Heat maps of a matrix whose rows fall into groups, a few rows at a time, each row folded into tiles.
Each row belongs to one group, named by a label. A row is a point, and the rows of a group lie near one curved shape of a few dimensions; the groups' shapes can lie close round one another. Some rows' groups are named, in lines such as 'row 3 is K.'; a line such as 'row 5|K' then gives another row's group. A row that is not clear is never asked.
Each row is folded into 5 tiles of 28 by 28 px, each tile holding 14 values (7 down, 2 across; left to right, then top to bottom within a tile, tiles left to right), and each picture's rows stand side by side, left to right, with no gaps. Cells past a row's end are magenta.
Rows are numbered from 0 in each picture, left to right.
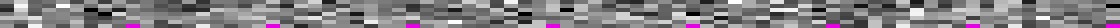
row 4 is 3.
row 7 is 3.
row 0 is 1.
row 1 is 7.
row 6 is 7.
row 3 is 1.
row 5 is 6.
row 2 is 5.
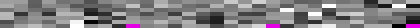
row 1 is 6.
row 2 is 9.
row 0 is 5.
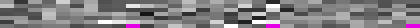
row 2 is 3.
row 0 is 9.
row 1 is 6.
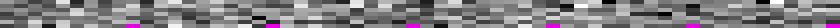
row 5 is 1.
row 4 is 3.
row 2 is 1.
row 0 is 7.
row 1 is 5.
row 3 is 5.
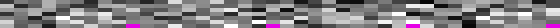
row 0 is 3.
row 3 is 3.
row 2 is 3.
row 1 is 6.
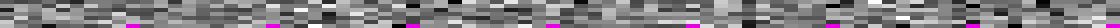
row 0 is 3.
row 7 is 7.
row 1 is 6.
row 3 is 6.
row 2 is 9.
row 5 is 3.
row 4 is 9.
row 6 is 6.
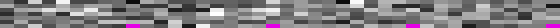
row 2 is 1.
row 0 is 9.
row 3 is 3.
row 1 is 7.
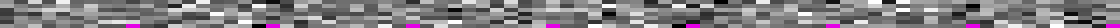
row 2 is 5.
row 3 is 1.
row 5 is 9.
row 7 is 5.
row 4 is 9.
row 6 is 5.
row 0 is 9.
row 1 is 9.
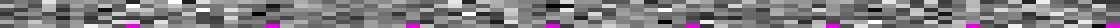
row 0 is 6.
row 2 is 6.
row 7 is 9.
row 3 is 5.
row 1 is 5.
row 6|1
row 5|1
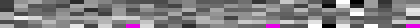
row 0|5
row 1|3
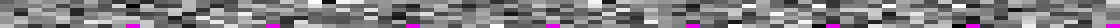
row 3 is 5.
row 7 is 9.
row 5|9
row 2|5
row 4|5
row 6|9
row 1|3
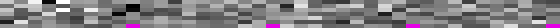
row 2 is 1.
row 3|6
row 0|5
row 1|6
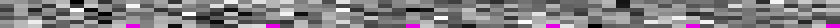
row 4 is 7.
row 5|1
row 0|1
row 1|6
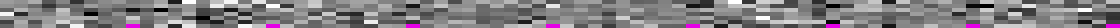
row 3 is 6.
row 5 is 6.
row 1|6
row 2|6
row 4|3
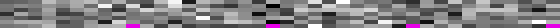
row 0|6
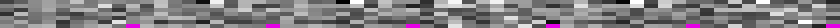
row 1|1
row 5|9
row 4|1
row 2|1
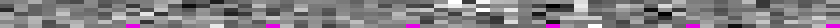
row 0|3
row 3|5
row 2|3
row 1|5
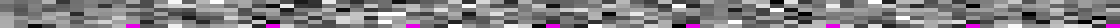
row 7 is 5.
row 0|7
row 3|9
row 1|5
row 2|3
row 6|6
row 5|1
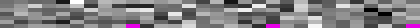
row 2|1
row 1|9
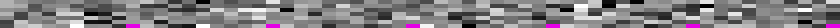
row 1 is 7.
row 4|3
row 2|3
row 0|5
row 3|3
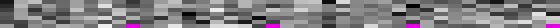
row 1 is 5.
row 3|3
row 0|5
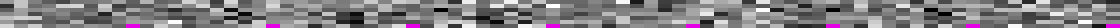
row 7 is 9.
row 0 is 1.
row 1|1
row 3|6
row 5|5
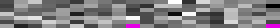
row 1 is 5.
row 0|5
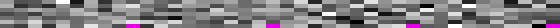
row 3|9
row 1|1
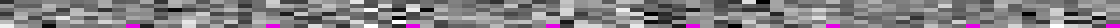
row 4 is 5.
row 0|3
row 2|6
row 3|3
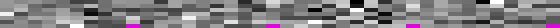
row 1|9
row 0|5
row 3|1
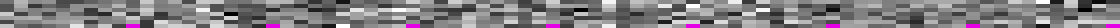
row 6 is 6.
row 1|5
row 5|5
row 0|5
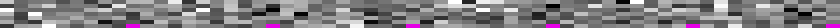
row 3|5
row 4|1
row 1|5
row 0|9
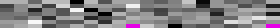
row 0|1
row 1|7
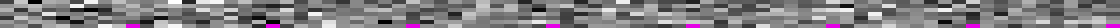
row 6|9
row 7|7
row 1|5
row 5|7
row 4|9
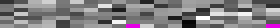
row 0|6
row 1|3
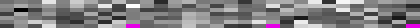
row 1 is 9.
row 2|5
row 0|6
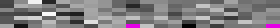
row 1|3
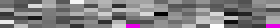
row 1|5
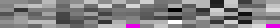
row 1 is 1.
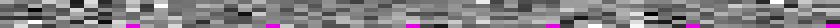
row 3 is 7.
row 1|1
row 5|1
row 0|1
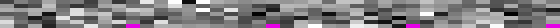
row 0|3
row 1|5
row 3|5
